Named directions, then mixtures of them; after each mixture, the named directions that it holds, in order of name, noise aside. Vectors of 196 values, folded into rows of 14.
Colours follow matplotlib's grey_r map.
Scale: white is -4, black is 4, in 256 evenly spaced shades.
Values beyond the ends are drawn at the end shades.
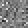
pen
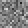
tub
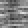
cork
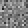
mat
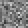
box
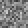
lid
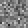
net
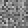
mat, pen.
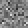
net, pen, tub.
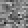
box, cork, mat.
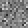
mat, pen.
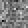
cork, lid, pen.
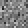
mat.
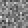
lid, mat, pen.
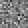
box, mat, net.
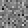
mat, tub.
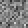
lid, net.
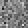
mat.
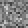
box.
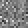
mat, pen.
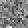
box, tub.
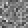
box, lid, pen.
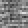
cork.
